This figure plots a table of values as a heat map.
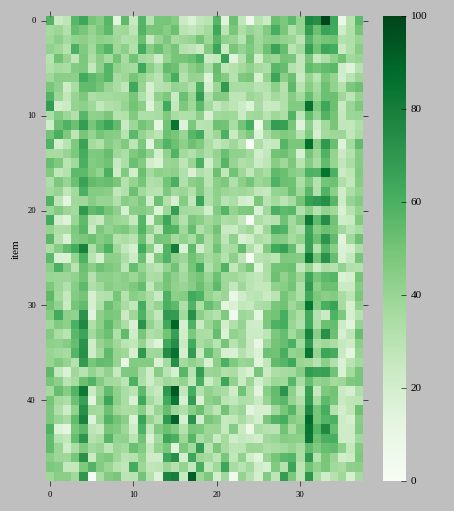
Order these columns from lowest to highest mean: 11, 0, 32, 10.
10, 32, 0, 11
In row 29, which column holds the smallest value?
22
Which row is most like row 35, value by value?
42
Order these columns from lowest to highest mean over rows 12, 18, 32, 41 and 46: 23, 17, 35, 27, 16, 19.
35, 16, 19, 23, 27, 17
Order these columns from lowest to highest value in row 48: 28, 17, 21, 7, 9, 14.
9, 21, 7, 28, 14, 17
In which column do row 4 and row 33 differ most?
21
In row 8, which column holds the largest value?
18
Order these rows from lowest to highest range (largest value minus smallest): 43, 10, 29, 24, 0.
10, 29, 24, 43, 0
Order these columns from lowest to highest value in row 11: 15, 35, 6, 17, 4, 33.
35, 33, 17, 6, 4, 15
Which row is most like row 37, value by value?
19
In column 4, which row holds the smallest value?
37
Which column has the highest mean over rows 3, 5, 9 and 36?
31
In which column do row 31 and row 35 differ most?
33
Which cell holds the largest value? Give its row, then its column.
0, 33
